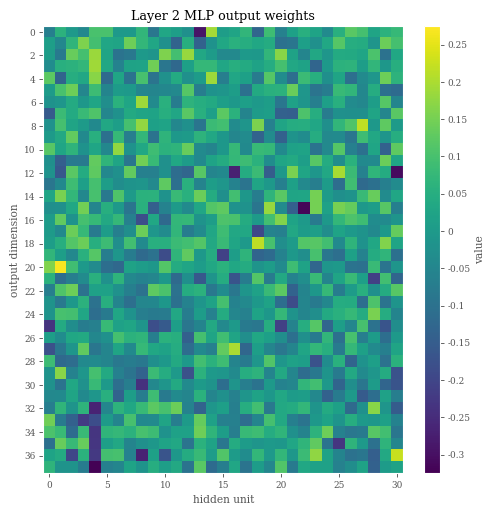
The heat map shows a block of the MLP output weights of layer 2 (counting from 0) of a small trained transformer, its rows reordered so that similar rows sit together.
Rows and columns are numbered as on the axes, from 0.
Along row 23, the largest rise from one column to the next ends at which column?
28
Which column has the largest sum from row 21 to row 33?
15
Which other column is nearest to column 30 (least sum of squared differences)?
16
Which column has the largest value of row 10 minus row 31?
6
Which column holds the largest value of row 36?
30
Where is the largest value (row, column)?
20, 1
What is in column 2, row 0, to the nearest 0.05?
0
